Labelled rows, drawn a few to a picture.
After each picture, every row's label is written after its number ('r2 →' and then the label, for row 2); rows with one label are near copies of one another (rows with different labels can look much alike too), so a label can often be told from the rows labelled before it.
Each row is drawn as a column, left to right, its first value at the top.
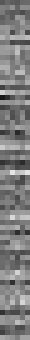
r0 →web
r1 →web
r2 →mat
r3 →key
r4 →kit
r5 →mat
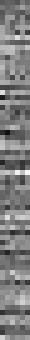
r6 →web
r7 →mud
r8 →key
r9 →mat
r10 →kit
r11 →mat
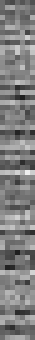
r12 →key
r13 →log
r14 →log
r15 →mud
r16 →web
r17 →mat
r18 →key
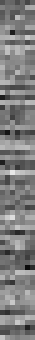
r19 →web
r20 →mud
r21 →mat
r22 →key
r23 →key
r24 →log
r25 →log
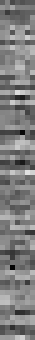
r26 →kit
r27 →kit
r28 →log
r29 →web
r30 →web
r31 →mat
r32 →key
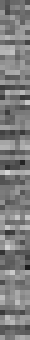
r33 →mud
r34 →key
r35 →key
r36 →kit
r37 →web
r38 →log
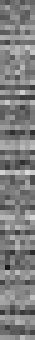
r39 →mat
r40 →log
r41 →mud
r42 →key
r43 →web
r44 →mat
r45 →mud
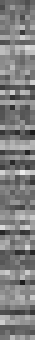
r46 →key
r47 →key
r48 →web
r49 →mud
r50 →mat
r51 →key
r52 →mud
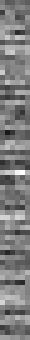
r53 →kit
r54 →mud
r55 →mud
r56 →mat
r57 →mat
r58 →key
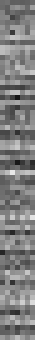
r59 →mud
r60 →key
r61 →mat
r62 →web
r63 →kit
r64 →key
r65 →kit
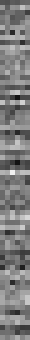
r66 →log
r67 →key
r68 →mat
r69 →web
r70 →log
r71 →kit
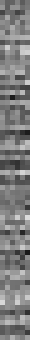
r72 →kit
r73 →key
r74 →web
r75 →kit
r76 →key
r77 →mud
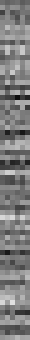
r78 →kit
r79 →mud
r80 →kit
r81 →web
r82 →mud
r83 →web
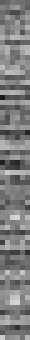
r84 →web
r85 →key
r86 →kit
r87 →kit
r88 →key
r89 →mud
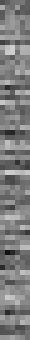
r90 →log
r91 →mud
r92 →mud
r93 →kit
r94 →key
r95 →key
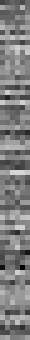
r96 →log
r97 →web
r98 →mat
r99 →key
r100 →log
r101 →mud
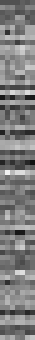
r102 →web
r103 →mat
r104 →web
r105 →key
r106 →key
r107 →web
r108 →web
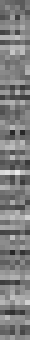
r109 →mat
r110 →mat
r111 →mud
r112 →mat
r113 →mud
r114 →kit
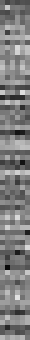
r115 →web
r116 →log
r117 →web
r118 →mud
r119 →web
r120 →key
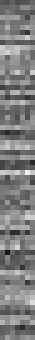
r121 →key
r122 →mud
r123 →key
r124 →key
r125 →log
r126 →mat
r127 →kit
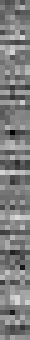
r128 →mat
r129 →key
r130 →mud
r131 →kit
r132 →log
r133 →kit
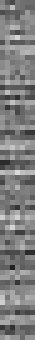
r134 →kit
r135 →web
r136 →log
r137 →mat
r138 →key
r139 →mud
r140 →mud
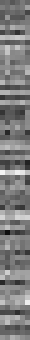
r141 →mat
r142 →key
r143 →mat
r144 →mat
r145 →mat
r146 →kit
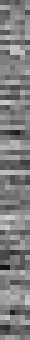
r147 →log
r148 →log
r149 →mud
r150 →mud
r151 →key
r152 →kit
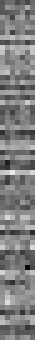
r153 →key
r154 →kit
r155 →mat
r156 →key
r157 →mud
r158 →log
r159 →key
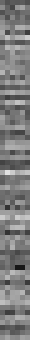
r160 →kit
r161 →mat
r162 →key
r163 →log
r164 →log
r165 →mat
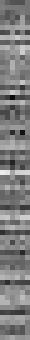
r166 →mat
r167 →mat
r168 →web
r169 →mat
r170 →mud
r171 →mat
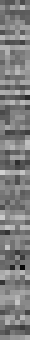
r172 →mat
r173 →key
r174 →log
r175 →kit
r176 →log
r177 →web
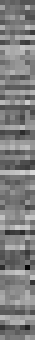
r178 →log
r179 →key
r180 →key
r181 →key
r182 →key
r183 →log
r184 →mat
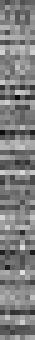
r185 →mud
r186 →log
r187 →mud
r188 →web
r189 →key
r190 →web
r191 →mud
